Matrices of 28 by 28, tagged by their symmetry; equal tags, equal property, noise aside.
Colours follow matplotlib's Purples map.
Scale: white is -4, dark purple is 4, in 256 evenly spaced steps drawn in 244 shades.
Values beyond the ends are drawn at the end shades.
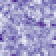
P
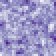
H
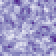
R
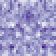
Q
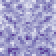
Q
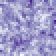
P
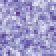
P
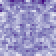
Q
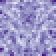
Q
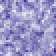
H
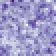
R
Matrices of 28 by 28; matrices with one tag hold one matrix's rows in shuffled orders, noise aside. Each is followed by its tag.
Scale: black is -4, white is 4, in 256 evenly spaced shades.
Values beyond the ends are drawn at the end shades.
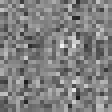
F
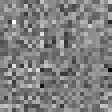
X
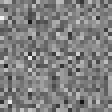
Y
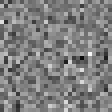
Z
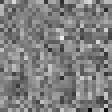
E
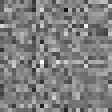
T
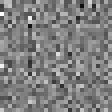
Y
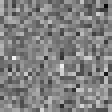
E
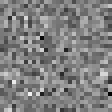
X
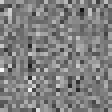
Y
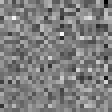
E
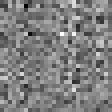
F
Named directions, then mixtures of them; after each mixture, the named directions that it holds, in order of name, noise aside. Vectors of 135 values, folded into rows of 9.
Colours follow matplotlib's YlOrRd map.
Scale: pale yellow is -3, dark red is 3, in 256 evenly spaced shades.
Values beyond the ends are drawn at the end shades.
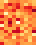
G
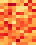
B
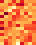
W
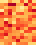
B.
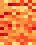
B, W.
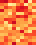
B.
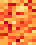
B.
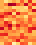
B, W.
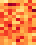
B, G.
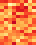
B.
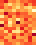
G.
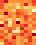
G.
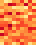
B, W.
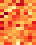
W.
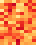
B, W.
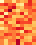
B, W.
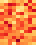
B.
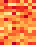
B, W.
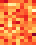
B, G.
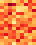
B.
